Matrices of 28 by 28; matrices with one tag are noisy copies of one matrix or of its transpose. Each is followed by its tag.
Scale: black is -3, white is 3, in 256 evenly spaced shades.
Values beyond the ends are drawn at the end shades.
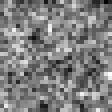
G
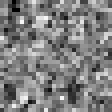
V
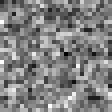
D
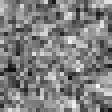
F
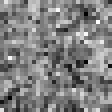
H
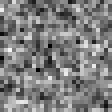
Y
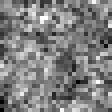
G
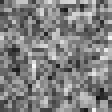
D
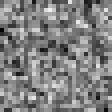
Y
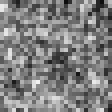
H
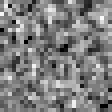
Y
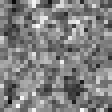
V
